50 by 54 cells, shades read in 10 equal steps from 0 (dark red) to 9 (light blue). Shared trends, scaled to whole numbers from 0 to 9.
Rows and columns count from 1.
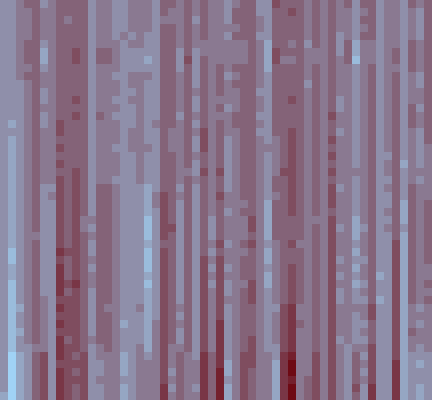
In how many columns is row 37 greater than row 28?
6
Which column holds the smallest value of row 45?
37
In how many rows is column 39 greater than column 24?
43
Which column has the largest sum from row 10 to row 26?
2
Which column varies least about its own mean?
41
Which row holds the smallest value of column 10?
36
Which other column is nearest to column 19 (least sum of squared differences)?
34
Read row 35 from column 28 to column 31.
3 5 5 4
